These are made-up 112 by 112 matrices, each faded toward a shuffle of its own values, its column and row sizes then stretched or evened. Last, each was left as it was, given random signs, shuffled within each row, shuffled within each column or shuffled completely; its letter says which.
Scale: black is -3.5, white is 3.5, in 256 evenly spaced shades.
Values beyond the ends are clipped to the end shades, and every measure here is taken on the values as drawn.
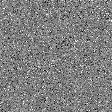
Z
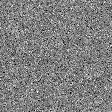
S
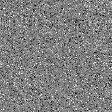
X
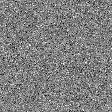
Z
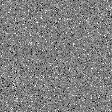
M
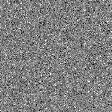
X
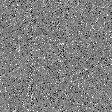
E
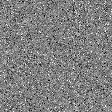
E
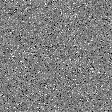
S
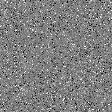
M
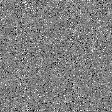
X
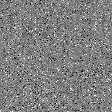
X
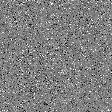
Z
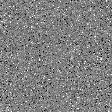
E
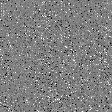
X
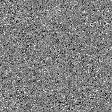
Z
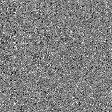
X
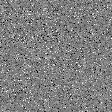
Z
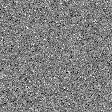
S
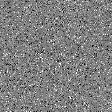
X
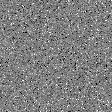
S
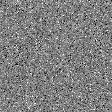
E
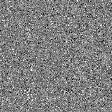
M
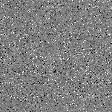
Z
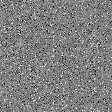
E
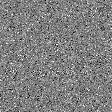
Z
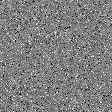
S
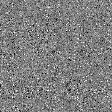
M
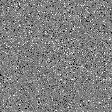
M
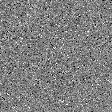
Z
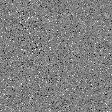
E
